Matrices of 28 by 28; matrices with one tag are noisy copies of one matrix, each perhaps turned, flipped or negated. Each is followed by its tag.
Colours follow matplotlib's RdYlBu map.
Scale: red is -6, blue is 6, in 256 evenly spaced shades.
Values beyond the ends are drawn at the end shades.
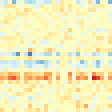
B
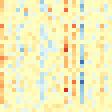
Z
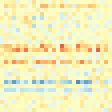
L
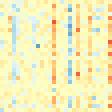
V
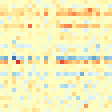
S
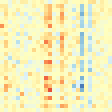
L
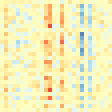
L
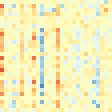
V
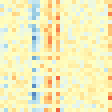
B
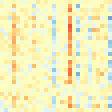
V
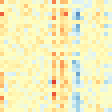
B
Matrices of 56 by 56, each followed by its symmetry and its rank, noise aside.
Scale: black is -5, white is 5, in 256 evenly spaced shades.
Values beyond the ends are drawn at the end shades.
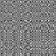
no symmetry, rank three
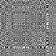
symmetric, rank three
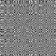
antisymmetric, rank two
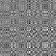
symmetric, rank two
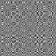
symmetric, rank two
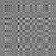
symmetric, rank one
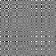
symmetric, rank one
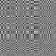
symmetric, rank one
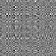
antisymmetric, rank two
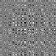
no symmetry, rank three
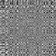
no symmetry, rank three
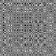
symmetric, rank two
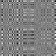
no symmetry, rank one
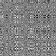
no symmetry, rank three
